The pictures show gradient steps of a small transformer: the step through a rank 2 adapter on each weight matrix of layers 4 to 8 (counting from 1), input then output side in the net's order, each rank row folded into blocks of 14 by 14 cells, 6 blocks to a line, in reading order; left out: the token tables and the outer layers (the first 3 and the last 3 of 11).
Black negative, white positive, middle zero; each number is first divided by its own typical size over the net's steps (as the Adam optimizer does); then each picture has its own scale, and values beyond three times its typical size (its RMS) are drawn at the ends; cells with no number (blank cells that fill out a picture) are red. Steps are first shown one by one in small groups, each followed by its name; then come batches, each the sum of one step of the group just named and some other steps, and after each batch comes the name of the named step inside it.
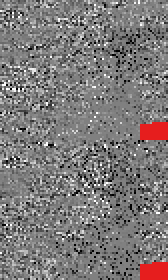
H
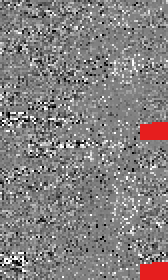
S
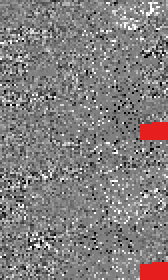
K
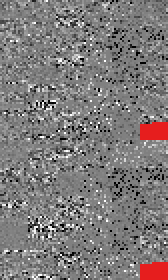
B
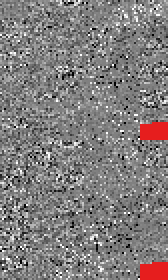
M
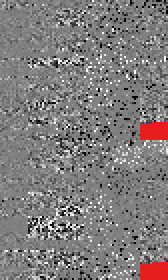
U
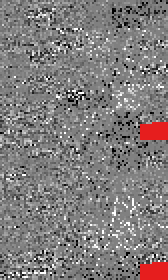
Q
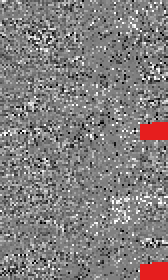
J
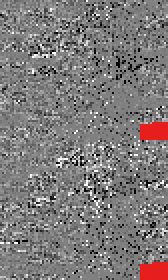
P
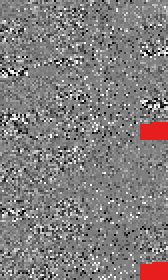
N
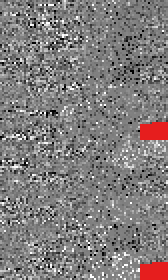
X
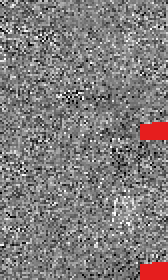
Q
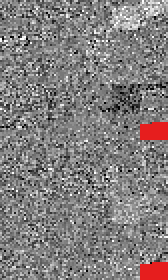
K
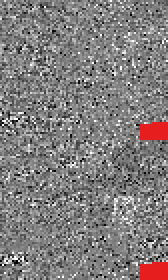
S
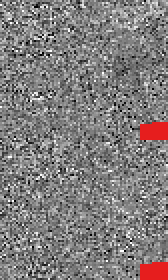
K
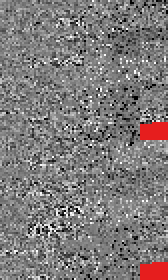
U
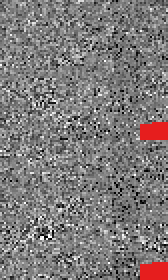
B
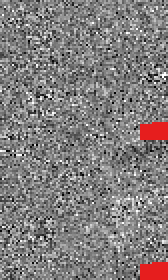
J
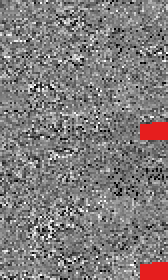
B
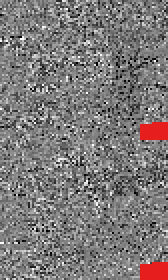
P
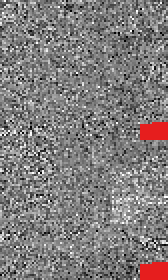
J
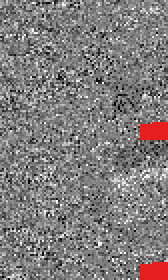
K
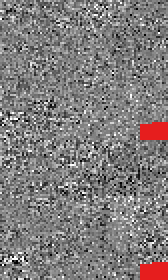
S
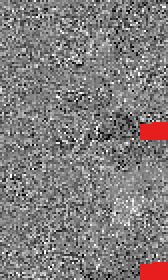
Q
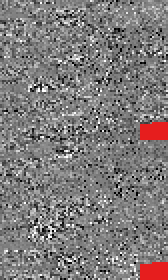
B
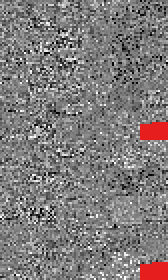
X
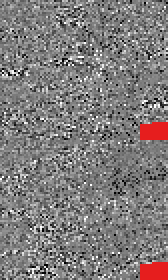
N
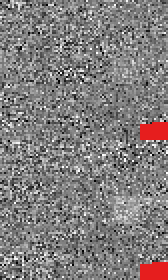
S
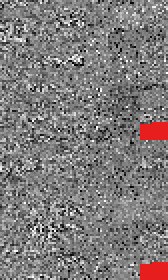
B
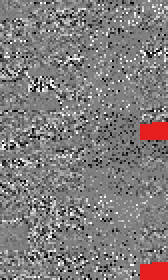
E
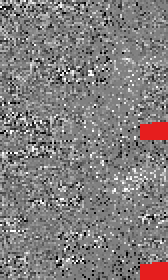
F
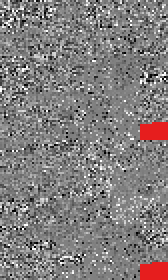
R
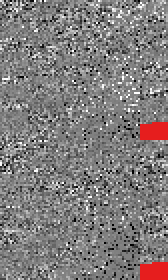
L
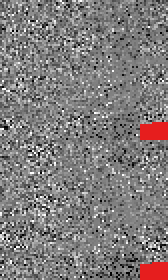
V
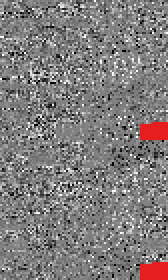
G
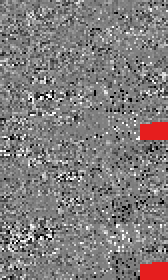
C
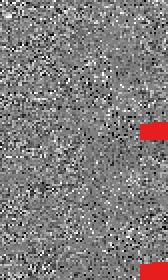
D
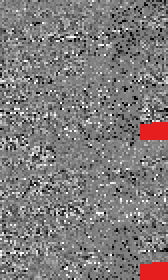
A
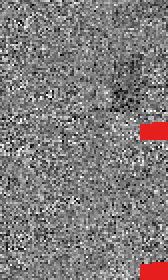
C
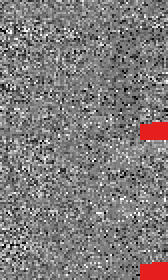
A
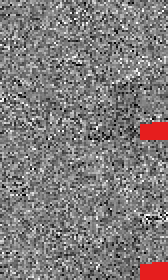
F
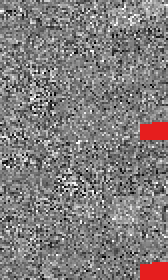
G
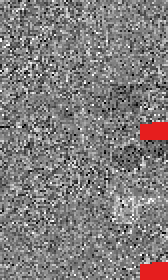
R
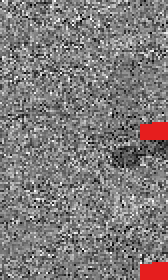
D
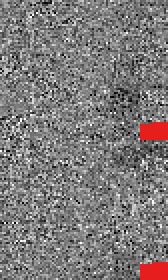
C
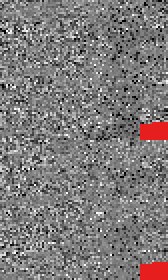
A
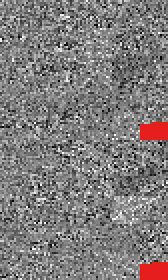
R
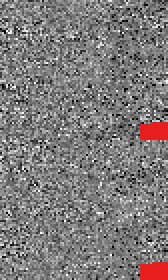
A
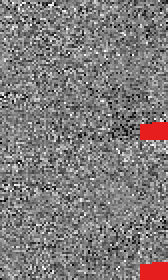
D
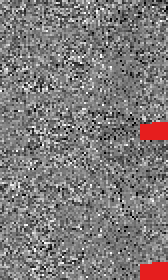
R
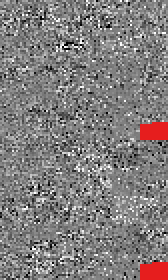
R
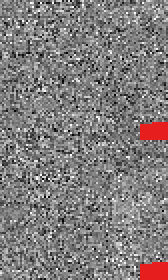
E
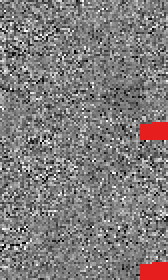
G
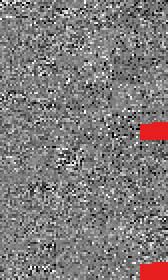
D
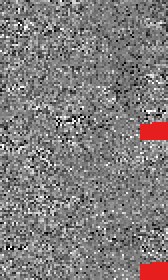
V
